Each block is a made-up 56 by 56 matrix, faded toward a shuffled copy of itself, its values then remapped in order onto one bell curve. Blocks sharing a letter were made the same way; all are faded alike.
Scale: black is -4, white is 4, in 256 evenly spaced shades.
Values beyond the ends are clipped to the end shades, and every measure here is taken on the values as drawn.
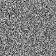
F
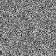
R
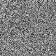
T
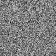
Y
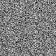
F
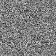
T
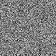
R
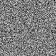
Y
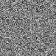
R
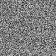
Y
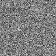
R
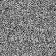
Y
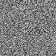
R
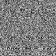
R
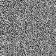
F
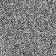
Y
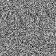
Y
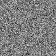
T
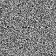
T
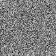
F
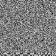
R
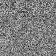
T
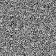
F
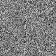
F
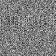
R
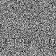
Y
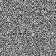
Y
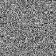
R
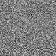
R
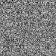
R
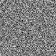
R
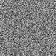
Y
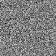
R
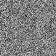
F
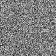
Y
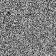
T
